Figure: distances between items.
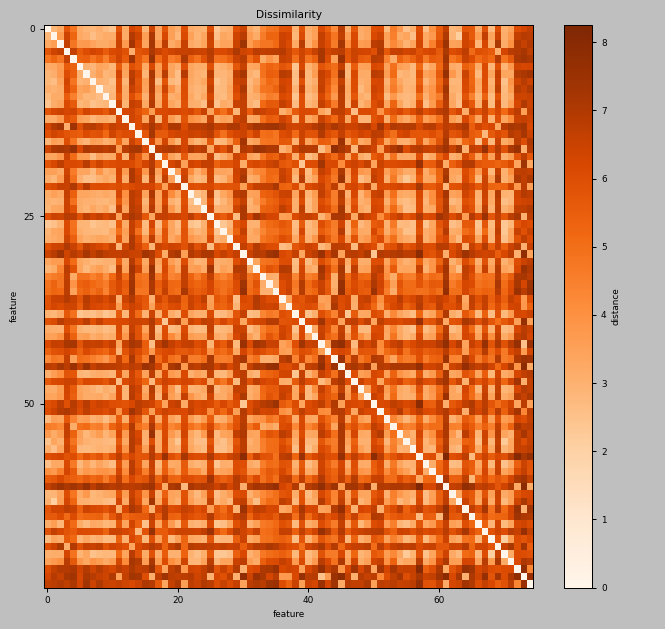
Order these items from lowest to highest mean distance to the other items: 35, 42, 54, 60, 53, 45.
54, 53, 35, 60, 42, 45
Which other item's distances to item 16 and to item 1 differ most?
63
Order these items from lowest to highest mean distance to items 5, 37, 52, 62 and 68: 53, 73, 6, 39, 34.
6, 53, 34, 73, 39
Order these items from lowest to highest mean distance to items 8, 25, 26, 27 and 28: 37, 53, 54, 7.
7, 54, 53, 37
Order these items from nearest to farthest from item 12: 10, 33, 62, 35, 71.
10, 62, 71, 33, 35
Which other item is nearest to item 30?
50
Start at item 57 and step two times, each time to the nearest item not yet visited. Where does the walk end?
60
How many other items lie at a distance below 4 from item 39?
8
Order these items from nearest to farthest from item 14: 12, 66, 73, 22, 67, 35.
67, 35, 66, 12, 22, 73
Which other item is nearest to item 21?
61
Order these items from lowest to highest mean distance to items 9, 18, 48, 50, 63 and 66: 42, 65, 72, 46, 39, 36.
46, 39, 72, 65, 36, 42
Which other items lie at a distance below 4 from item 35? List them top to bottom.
4, 33, 34, 44, 53
